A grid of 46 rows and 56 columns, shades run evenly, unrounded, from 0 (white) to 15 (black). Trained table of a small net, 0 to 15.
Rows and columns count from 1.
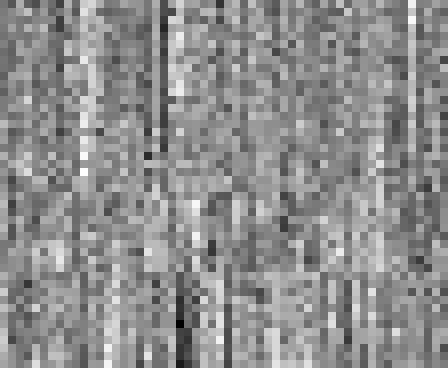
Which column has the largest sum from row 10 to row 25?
21
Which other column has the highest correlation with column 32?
52
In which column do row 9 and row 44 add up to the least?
22
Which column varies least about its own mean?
17
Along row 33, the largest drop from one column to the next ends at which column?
25
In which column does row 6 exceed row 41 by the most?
42
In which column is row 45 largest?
23
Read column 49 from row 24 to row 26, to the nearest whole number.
9 9 7
